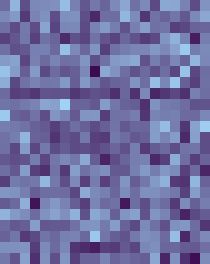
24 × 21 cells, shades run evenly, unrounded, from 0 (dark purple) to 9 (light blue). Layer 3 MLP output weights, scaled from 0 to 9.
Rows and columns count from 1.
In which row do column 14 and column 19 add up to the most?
5
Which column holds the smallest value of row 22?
19
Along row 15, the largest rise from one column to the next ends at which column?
18
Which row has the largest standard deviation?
7
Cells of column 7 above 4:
15
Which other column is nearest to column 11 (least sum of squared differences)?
12
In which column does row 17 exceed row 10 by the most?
20
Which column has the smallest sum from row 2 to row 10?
10
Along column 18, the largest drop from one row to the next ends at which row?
9
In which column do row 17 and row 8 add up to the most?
16
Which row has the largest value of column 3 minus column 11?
13
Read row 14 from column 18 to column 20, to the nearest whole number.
3 5 5
